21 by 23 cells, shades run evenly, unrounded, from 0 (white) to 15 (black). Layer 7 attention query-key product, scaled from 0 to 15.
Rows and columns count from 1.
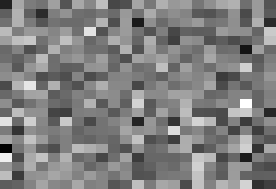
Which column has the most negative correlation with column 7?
11
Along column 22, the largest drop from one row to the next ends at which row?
18
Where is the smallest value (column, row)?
21, 12
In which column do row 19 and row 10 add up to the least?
3
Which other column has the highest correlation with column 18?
17
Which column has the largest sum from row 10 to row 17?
22
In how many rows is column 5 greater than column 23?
9
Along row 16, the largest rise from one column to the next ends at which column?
13
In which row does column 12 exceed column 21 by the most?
8
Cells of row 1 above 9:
5
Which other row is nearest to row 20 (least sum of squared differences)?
19
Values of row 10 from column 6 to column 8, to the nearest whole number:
9 10 7
